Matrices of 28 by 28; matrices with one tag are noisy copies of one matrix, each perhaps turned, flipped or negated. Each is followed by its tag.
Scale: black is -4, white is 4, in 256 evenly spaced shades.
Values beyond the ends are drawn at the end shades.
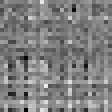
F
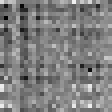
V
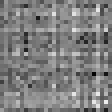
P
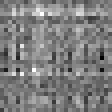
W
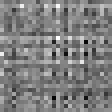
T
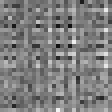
T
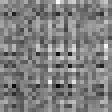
T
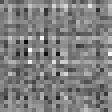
T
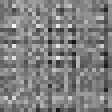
T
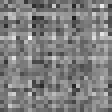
P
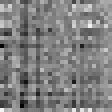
V
